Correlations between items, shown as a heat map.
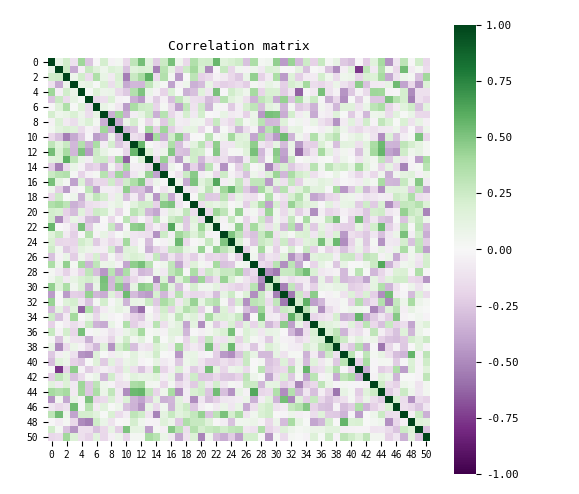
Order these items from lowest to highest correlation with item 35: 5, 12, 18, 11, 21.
18, 11, 12, 21, 5
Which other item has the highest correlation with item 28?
34
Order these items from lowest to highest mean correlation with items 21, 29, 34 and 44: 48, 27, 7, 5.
5, 48, 27, 7
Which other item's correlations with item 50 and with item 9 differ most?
29
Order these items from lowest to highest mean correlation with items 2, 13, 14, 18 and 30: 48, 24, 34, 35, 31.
31, 24, 35, 34, 48
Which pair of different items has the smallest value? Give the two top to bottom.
1, 41
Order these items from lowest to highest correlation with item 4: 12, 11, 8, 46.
46, 8, 11, 12
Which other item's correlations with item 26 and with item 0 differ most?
32
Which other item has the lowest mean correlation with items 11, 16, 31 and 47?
3
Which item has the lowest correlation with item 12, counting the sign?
33
